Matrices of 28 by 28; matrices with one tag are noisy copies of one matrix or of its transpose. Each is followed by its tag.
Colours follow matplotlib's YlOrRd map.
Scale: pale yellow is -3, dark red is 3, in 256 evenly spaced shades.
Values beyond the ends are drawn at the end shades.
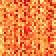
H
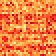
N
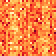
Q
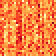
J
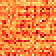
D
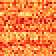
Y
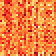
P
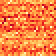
H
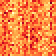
Q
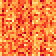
Y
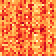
Y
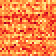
N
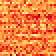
N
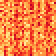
N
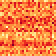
Y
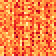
N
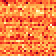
J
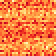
Q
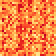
Y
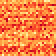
H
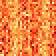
Q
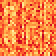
J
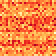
Y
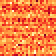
P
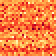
H
